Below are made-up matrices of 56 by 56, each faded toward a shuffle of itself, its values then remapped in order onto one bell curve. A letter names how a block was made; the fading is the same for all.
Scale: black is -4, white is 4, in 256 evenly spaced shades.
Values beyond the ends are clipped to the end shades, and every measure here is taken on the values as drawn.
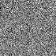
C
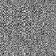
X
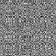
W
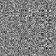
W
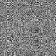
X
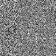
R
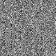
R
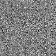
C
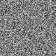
C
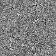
C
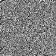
C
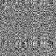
W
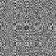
W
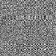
W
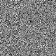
C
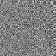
W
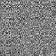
X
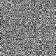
X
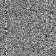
R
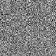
X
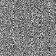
R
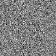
C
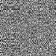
X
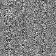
R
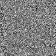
C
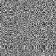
X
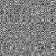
W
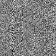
R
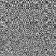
W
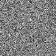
C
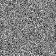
C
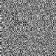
X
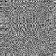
W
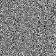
R
